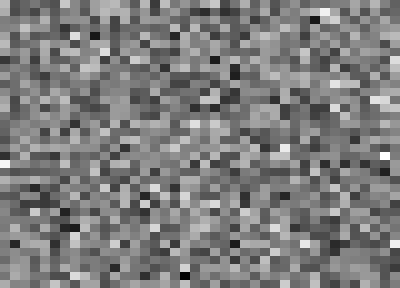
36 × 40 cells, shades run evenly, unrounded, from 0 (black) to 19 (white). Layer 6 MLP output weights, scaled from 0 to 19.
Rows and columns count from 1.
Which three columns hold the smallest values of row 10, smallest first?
24, 5, 20
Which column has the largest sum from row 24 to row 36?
19
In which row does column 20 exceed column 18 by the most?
16
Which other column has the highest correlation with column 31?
14
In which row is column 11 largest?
7
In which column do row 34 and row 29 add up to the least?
12
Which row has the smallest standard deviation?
33
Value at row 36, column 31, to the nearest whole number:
9
